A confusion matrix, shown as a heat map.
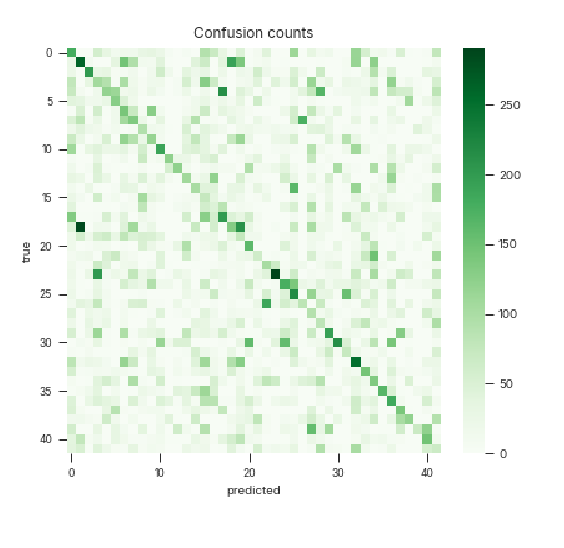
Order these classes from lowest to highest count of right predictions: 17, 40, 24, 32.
40, 24, 17, 32
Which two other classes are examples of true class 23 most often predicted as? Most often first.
3, 34
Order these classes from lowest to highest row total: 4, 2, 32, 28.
28, 2, 32, 4
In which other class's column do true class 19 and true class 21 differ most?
34
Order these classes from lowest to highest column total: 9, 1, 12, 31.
12, 31, 9, 1
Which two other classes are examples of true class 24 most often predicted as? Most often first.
25, 9
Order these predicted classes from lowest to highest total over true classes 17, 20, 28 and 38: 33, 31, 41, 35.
35, 31, 33, 41
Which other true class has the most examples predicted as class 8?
15
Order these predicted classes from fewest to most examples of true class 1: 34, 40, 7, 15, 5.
40, 5, 15, 7, 34
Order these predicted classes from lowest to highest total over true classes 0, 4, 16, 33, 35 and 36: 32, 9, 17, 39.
39, 9, 32, 17
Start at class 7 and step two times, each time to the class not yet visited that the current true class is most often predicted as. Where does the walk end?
22
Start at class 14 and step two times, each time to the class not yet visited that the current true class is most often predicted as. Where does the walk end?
31
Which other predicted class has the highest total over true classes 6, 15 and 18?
1
